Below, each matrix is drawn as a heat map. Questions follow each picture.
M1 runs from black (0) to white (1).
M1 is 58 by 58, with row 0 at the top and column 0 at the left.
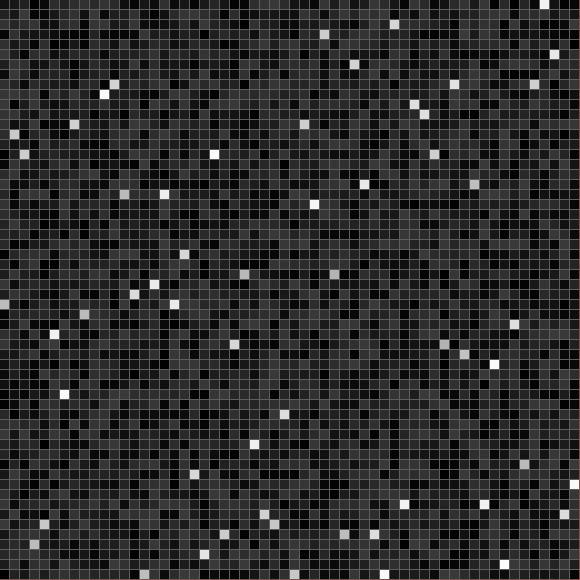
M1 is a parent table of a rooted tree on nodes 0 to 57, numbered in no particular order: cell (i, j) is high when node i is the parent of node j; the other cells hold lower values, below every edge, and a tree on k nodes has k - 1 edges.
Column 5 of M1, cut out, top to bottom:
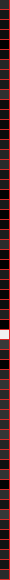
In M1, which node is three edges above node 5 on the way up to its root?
52
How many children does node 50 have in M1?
2
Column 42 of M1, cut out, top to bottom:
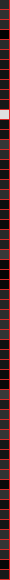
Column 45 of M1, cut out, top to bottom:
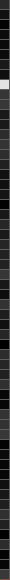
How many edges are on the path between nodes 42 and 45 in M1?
3
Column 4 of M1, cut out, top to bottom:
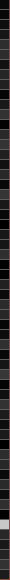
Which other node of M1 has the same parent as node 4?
27
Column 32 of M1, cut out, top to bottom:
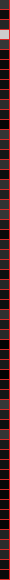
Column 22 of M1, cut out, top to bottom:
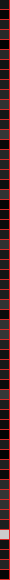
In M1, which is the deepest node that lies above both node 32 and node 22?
53
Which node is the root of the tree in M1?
9
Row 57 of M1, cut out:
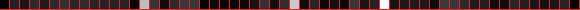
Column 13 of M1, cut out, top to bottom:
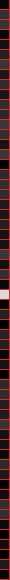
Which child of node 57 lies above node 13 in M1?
29
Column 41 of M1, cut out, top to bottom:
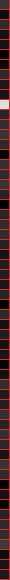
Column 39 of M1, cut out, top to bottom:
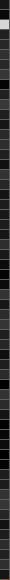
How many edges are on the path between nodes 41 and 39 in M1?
4
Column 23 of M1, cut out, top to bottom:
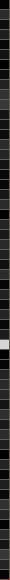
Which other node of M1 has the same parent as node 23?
44
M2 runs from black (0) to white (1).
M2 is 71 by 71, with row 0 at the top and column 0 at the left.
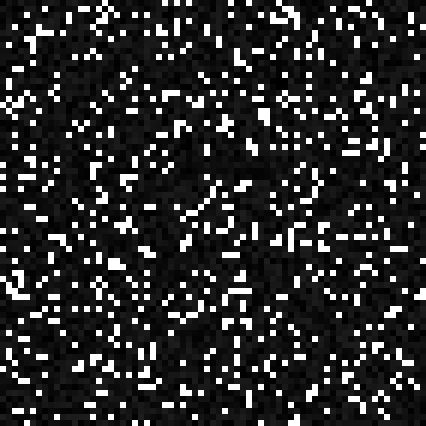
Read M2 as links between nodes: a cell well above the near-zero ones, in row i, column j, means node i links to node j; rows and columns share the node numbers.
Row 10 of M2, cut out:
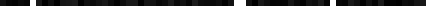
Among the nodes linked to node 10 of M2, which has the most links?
node 39
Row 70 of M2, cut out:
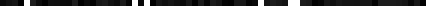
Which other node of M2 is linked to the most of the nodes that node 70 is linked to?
node 2
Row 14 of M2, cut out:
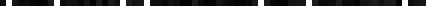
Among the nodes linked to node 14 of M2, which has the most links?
node 24
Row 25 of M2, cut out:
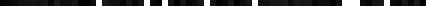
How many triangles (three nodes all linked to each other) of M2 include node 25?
8
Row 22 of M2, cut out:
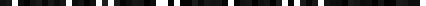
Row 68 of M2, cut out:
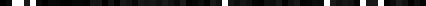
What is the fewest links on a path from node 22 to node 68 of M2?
2
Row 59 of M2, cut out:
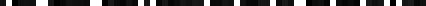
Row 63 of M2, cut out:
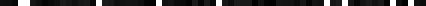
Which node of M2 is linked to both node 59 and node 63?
node 16
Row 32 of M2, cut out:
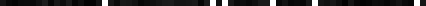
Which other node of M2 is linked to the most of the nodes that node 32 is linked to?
node 15
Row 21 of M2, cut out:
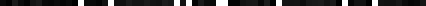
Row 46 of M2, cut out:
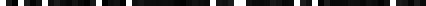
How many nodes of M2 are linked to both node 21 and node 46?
0
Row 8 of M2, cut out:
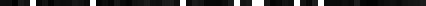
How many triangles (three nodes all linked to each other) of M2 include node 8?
2
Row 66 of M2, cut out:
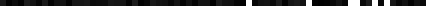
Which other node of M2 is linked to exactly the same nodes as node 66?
node 23
